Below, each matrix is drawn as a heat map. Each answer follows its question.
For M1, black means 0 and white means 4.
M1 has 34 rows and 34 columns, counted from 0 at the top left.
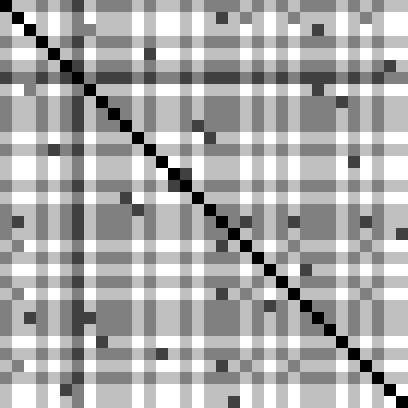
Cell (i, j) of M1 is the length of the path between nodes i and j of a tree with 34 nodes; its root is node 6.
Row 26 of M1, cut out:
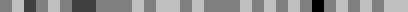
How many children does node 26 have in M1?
2
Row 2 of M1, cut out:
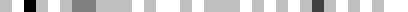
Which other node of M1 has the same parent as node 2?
7
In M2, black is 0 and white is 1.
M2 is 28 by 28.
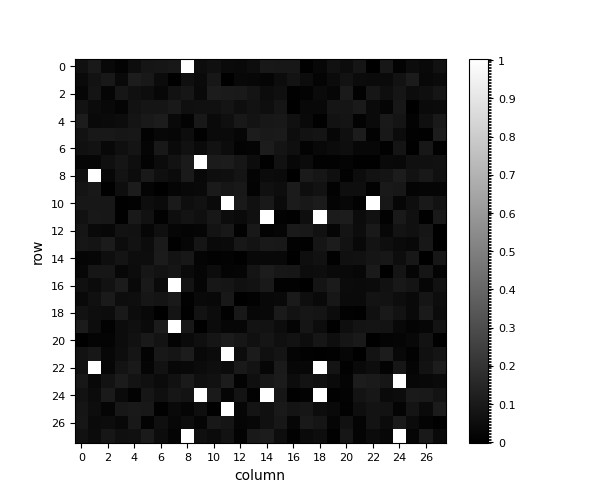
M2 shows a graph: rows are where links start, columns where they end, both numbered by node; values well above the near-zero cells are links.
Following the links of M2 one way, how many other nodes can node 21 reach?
3
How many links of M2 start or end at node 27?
2
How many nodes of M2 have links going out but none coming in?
8
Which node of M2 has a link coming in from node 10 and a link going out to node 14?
node 11
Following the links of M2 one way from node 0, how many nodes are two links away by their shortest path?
1
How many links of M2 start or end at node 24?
5
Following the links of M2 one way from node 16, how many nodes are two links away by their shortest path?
1
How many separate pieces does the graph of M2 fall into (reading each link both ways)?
12
